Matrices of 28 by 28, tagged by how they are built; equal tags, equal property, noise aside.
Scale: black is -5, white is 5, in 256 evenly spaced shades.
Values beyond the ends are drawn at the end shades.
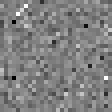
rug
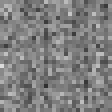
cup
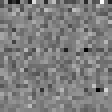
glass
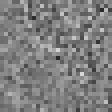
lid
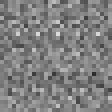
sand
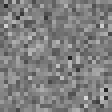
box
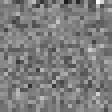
glass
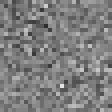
box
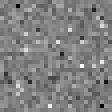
rug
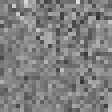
lid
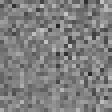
lid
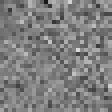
lid
